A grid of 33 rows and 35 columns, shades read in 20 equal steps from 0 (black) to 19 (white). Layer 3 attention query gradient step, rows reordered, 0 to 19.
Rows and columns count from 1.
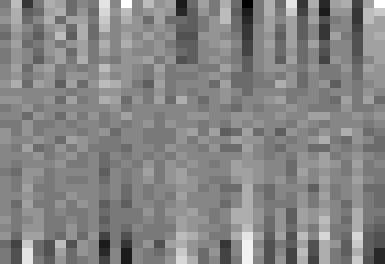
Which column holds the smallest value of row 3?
23
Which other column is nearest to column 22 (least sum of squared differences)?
24
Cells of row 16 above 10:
6
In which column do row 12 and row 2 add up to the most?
10
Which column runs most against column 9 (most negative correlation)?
8
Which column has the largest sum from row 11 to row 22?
17
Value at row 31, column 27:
7
